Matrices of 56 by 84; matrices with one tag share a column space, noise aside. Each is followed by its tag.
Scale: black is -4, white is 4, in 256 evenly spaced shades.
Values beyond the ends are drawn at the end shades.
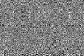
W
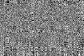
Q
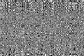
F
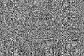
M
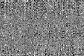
F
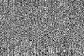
M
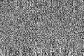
M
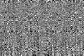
Q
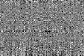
Q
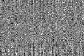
M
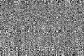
Q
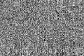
M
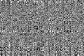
Q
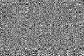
W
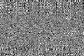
F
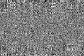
F
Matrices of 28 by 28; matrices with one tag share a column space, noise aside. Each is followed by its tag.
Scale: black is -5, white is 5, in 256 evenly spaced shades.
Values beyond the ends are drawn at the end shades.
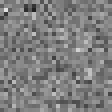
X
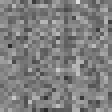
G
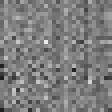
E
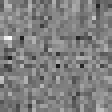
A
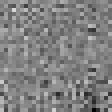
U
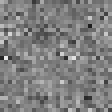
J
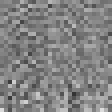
U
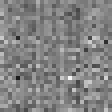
E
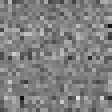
J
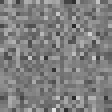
J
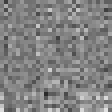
U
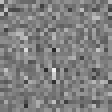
X
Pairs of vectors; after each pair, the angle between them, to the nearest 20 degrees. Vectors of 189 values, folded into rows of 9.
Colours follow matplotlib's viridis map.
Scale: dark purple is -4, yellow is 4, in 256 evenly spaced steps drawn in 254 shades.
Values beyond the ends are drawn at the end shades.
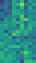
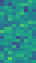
80 degrees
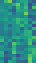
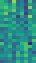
120 degrees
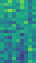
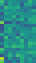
100 degrees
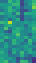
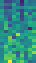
80 degrees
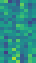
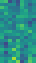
20 degrees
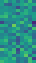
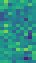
100 degrees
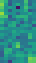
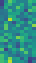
140 degrees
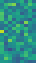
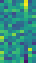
100 degrees
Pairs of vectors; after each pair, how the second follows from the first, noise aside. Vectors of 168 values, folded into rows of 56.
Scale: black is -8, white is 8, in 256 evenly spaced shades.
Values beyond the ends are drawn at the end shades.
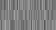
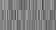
wrapped around.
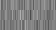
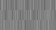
negated, shrunk.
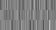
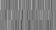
wrapped around, negated, partly zeroed.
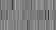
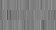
reversed, shrunk.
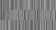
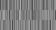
wrapped around.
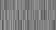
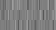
wrapped around, negated, partly zeroed.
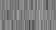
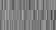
wrapped around.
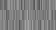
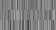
wrapped around.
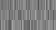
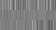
negated, partly zeroed.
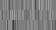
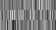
scaled up.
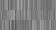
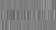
negated, partly zeroed.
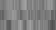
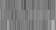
negated, partly zeroed.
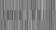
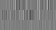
wrapped around, negated, partly zeroed.
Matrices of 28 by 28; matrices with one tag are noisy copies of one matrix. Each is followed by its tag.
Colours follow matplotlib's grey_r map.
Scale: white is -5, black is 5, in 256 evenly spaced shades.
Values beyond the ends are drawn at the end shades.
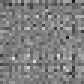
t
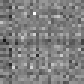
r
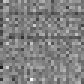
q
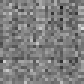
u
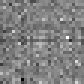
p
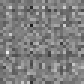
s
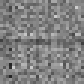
r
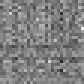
u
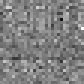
u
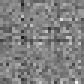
p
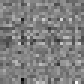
p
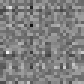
s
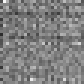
q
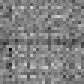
r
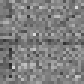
r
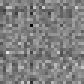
s
